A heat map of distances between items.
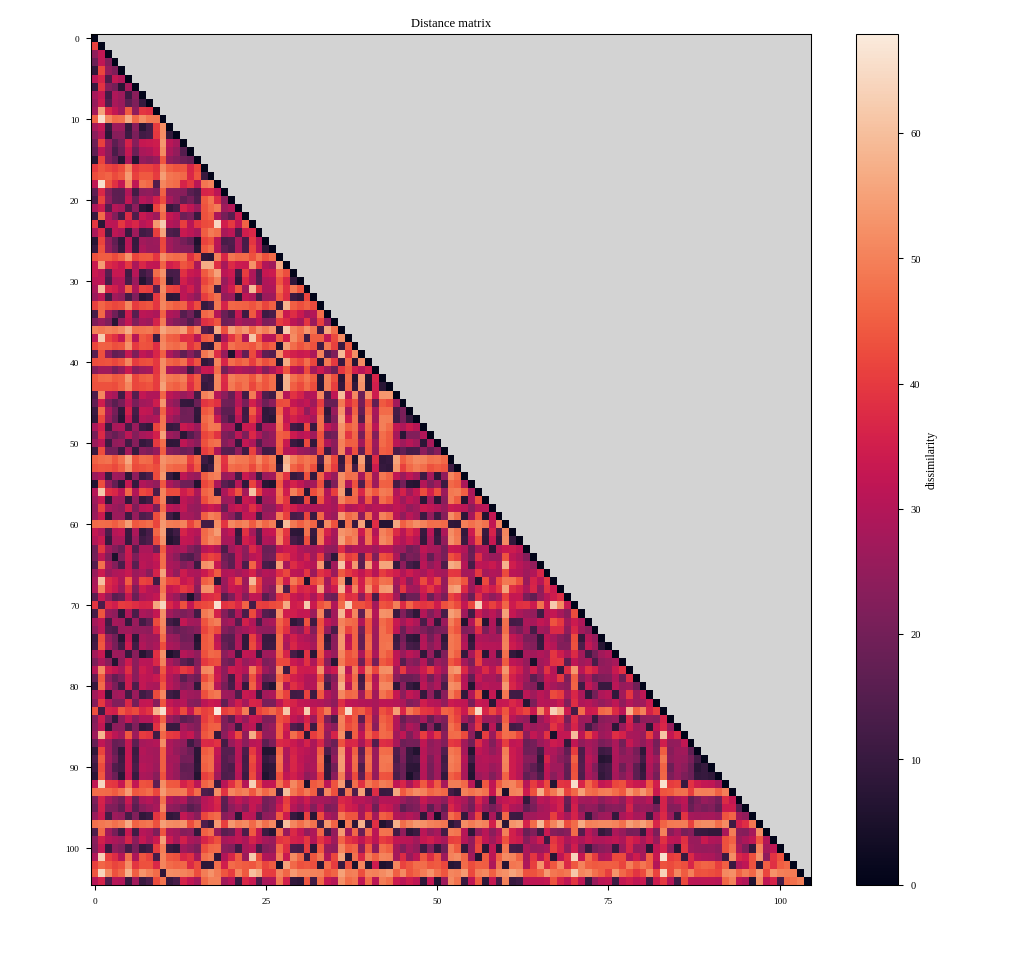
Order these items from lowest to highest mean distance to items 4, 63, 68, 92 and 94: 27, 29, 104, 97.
104, 29, 27, 97
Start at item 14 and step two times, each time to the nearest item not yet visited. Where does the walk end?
87
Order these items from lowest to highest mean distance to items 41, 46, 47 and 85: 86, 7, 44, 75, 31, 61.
75, 44, 7, 61, 86, 31
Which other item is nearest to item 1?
23
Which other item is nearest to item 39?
20
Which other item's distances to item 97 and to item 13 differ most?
36
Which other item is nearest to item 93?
60
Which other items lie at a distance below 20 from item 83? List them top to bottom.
1, 23, 70
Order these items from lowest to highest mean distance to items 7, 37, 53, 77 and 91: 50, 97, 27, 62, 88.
88, 50, 62, 27, 97
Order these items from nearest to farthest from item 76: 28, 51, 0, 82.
51, 0, 82, 28
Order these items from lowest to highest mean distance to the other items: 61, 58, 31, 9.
58, 61, 9, 31
